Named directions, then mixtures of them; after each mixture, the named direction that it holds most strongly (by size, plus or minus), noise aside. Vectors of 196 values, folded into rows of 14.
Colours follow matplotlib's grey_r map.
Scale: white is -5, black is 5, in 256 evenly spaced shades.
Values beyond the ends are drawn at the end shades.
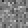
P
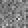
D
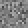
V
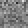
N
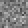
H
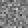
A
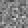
A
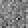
D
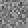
V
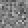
V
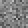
D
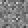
N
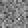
D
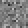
P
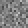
V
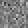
H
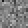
P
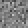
V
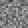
A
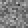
A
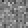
P
